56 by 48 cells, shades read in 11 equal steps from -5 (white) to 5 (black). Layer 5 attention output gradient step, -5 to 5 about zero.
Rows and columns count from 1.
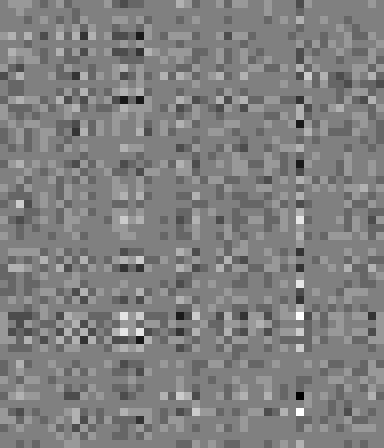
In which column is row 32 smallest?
23
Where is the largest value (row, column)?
50, 38
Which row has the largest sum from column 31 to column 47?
26
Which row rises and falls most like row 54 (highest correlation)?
10
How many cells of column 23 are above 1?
8
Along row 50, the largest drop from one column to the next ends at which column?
39
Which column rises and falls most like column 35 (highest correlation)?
3
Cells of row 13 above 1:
9
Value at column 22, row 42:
1
